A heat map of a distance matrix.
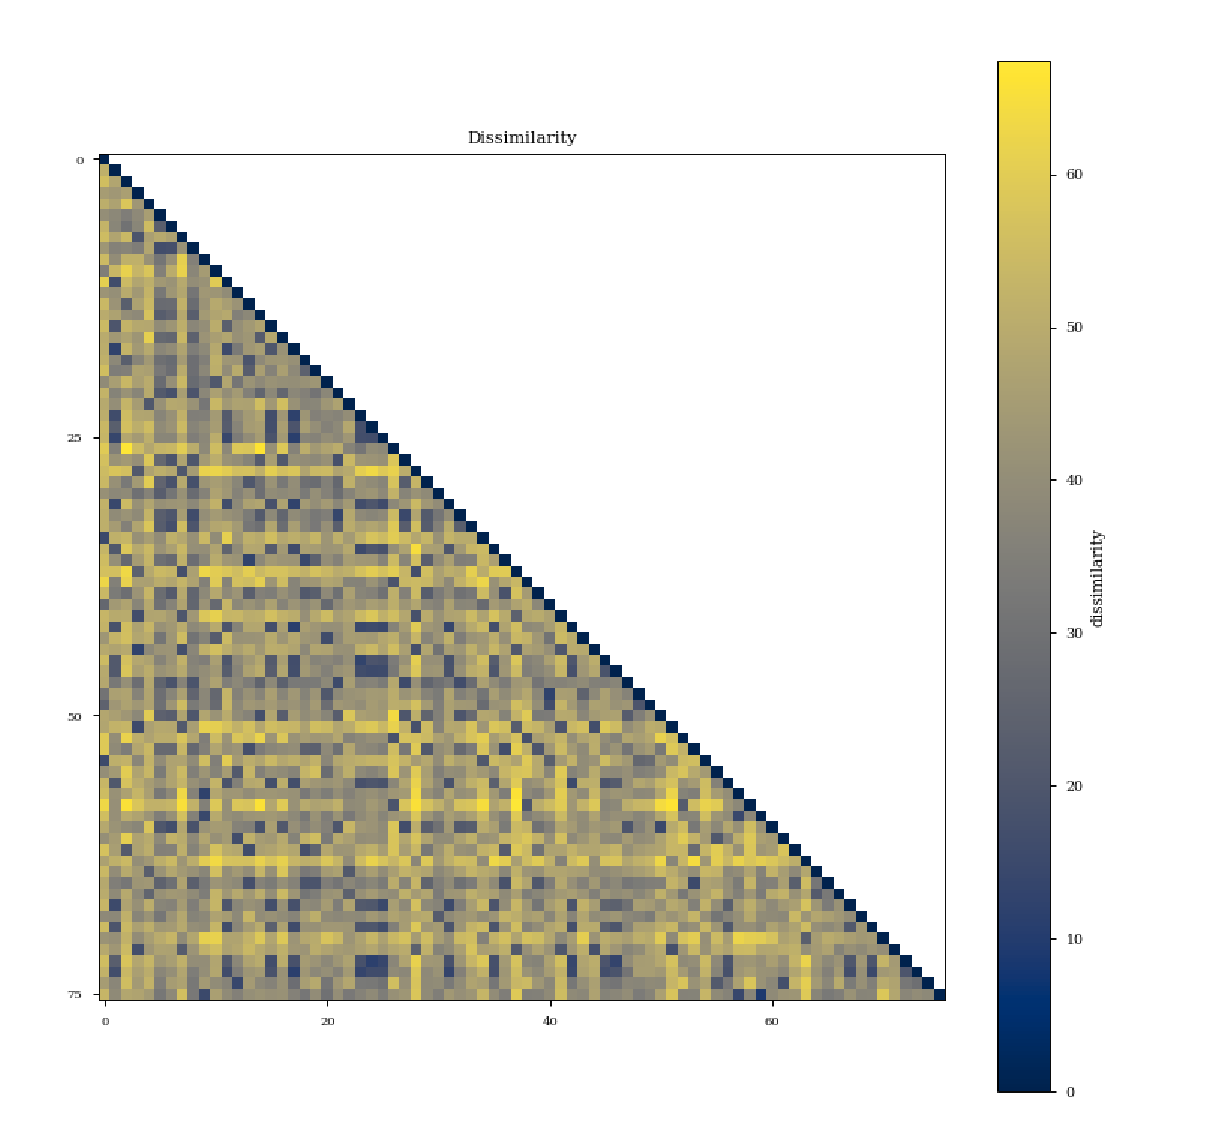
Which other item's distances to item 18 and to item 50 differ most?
62
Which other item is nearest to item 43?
20
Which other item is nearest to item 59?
75
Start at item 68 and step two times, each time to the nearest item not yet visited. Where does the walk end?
5
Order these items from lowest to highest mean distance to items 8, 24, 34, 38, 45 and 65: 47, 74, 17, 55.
17, 47, 74, 55
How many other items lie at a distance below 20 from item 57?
3
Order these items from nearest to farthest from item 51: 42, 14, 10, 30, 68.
30, 68, 14, 42, 10
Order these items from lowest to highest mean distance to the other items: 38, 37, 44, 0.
44, 38, 0, 37
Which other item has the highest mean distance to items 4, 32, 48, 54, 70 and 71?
58
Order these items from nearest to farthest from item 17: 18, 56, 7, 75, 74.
56, 74, 75, 18, 7
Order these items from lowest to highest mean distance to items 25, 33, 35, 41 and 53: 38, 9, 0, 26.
9, 38, 26, 0
